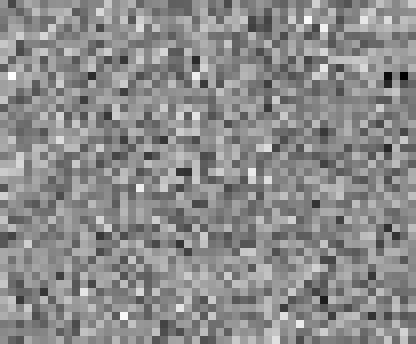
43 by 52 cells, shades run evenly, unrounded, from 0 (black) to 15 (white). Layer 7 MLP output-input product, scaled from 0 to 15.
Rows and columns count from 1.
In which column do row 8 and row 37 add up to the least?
6
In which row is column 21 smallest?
18
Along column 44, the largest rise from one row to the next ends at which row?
40
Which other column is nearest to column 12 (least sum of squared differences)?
45
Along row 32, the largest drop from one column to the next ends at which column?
13
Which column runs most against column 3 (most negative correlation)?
9
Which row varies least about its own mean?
27
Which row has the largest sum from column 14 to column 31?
3
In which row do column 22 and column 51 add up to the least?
10
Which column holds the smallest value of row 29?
49
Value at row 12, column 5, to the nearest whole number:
5
